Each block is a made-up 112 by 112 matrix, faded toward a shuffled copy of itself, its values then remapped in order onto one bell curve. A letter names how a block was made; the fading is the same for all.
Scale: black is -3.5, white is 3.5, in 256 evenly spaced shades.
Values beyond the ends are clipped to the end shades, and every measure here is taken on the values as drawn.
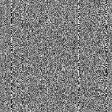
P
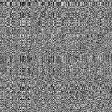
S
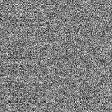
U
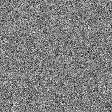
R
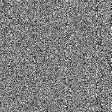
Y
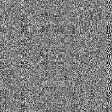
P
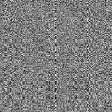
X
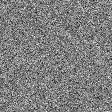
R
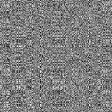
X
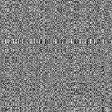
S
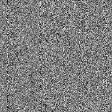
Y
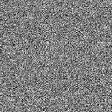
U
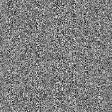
Y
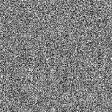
U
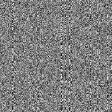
P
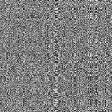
X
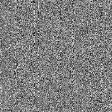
Y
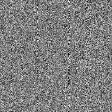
Y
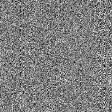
Y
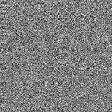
U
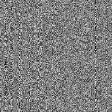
P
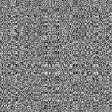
S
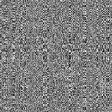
X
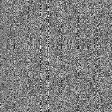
P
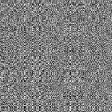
S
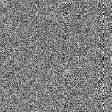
P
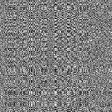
S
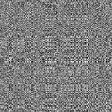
S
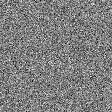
R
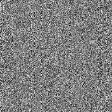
Y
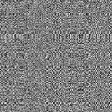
S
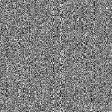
P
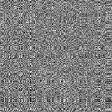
S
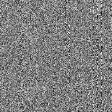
Y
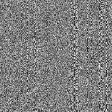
P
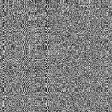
X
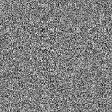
U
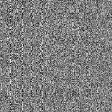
P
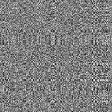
X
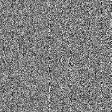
Y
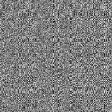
X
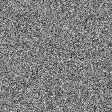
R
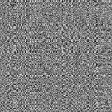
S
